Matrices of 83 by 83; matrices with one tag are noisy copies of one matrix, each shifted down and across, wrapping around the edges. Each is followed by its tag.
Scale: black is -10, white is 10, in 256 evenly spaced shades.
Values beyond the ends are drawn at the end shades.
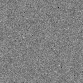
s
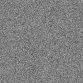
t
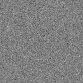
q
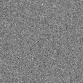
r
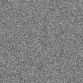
s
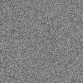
t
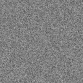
q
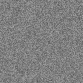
s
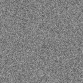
t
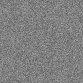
s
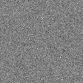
q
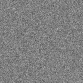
q
